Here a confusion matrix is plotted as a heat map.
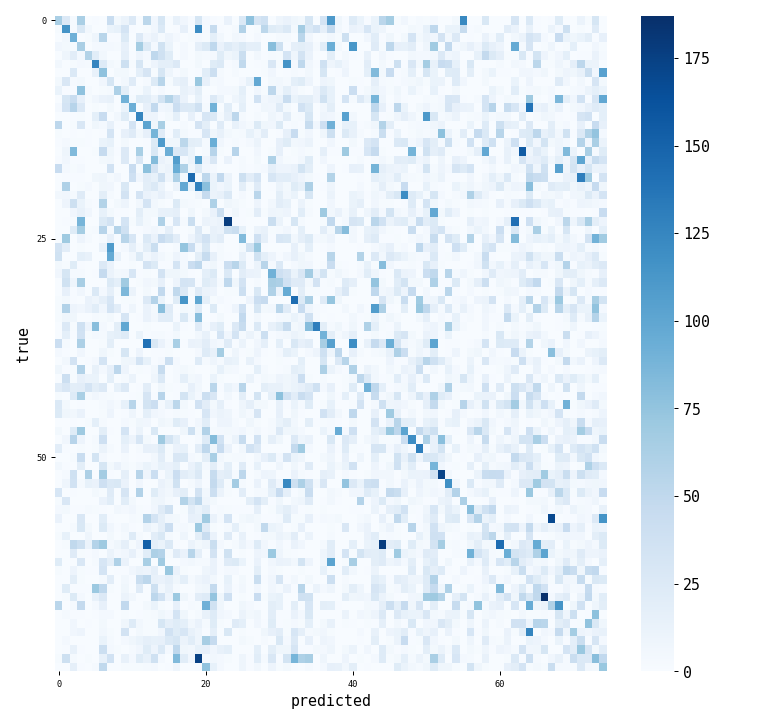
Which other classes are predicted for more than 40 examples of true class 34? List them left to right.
19, 25, 61, 73
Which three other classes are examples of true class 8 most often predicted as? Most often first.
3, 29, 40
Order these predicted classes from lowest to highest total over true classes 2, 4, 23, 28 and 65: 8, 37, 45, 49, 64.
8, 45, 49, 64, 37
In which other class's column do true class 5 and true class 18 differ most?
31
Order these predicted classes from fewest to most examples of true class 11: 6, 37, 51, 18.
37, 18, 51, 6
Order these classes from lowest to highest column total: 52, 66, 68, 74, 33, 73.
52, 66, 33, 68, 74, 73
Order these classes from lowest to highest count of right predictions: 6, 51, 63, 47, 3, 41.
63, 41, 3, 6, 51, 47
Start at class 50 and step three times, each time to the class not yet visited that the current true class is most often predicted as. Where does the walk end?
74
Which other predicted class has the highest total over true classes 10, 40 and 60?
44
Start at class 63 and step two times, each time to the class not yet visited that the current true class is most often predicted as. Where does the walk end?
58
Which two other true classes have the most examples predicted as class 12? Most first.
60, 37
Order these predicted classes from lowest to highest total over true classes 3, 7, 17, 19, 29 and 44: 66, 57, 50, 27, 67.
57, 67, 66, 50, 27
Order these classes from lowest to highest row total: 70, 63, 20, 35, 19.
63, 70, 20, 35, 19
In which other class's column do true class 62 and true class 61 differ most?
66
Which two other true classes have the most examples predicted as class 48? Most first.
15, 58
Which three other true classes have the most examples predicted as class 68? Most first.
67, 17, 9
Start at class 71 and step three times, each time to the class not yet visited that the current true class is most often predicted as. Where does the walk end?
38
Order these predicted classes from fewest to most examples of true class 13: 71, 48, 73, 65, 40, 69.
48, 40, 71, 69, 65, 73
